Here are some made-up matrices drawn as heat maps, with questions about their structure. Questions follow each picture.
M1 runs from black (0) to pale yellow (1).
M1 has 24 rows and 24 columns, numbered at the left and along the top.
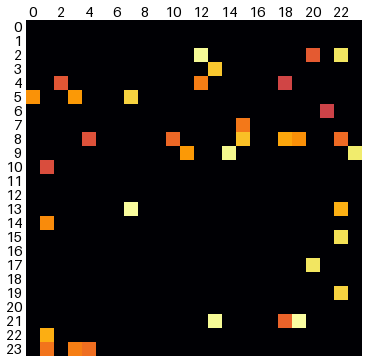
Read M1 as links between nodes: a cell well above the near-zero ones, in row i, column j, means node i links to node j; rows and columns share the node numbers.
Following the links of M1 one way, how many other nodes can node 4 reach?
6
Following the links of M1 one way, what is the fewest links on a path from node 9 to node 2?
3
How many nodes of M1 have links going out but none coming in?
5
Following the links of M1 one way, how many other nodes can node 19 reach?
2
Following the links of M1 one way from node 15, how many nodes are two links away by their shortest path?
1
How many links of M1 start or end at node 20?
2
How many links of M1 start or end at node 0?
1
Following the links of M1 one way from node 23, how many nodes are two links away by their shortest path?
4
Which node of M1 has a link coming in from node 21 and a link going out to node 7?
node 13
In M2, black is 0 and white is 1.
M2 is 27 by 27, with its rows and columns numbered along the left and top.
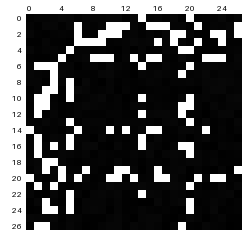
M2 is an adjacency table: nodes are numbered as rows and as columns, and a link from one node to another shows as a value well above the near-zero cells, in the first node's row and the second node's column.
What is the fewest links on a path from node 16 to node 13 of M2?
2
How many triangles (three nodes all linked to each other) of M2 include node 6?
0
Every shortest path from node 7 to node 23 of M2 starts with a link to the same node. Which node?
node 19
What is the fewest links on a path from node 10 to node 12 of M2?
2
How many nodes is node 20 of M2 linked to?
11
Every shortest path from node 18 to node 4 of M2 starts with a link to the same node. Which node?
node 2
